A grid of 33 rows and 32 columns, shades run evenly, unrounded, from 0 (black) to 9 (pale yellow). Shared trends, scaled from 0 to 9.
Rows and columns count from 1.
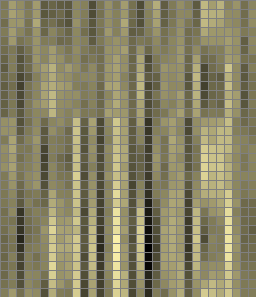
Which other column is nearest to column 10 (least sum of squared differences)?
15
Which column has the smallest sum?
19
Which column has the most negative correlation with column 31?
6
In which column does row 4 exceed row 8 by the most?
26
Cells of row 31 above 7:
4
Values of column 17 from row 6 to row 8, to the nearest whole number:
4 4 4
